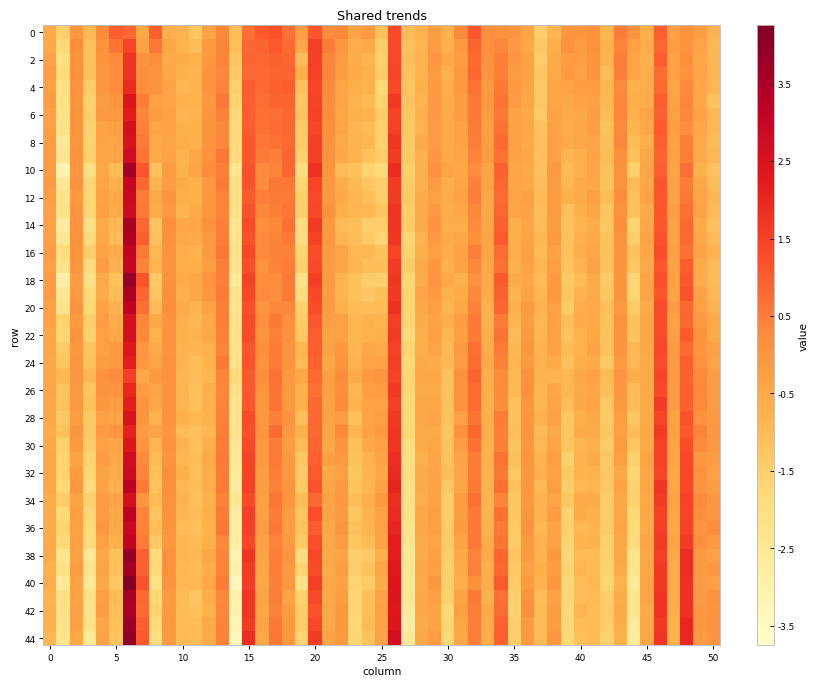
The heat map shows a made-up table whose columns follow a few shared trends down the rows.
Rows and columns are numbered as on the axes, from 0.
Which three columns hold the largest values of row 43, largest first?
6, 26, 48
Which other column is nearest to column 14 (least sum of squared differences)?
27
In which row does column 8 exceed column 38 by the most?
0
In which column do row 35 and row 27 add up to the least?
14
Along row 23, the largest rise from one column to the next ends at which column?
15
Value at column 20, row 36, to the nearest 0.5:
1
